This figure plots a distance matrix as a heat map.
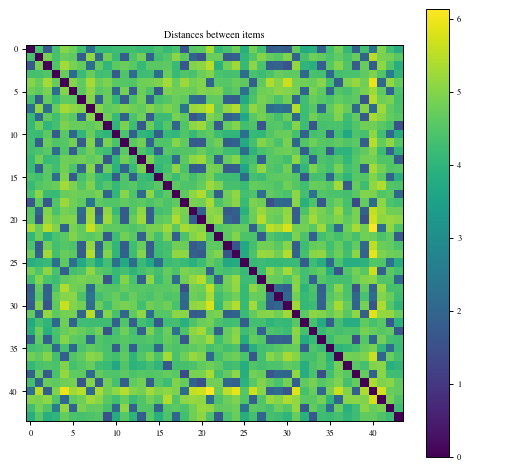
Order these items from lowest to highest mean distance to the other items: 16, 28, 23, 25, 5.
25, 23, 28, 5, 16
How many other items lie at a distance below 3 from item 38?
9
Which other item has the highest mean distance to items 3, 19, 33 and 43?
40
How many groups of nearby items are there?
6
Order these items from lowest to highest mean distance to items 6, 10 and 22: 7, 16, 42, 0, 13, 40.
13, 42, 0, 16, 7, 40
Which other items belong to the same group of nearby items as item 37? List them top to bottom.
16
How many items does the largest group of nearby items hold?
11
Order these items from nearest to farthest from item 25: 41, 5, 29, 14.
5, 14, 29, 41
